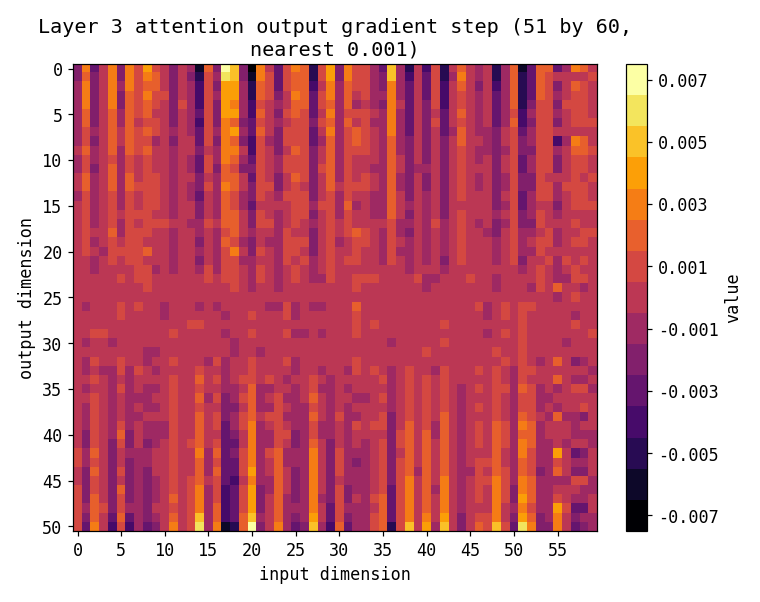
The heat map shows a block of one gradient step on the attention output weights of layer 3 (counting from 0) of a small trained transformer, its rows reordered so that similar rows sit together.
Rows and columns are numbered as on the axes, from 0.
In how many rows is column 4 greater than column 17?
19
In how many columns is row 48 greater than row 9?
26
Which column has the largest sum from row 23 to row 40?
51
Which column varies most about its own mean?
20
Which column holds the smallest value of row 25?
55
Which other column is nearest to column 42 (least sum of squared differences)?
38
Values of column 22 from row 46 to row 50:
-0.001 0 0 0 0
